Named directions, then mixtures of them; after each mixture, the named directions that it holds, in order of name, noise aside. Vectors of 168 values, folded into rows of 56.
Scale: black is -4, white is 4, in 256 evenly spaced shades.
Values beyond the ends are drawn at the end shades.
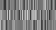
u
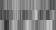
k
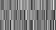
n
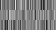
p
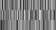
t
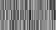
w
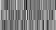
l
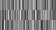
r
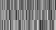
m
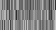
l, m.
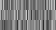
l, t, w.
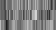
k, u.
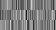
l, n.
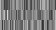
l, m, u.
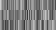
l, r.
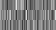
l, n, p.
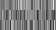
n.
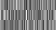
l.
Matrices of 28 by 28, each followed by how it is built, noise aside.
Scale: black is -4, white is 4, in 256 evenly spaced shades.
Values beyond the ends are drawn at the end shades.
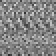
repeating columns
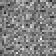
repeating rows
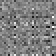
low rank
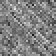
Toeplitz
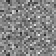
repeating rows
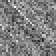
Toeplitz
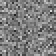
repeating rows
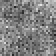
smooth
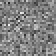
low rank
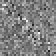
banded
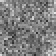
smooth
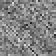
Toeplitz
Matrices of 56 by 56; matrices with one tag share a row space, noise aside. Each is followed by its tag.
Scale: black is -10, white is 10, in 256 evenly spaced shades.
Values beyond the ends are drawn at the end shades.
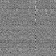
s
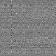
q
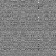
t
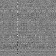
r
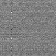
q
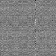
s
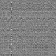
q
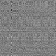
q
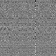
s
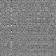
q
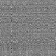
q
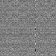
s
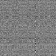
s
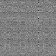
t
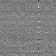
t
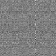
s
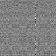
s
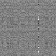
t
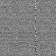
s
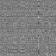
t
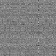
t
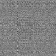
r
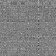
t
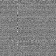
r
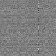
t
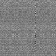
s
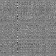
r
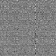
s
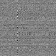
r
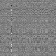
q
